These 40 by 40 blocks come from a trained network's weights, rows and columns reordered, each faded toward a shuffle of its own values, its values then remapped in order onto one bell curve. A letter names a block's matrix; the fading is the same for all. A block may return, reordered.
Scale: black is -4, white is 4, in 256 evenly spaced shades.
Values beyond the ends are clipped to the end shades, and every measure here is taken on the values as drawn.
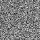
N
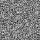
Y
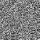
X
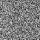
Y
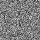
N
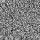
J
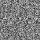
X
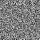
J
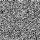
J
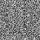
Y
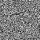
N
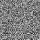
X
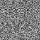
X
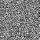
N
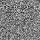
J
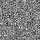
N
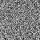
Y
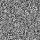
J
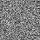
N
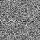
J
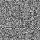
J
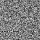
J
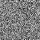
N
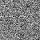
J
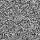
J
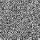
X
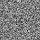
Y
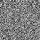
N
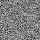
Y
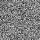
N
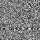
X
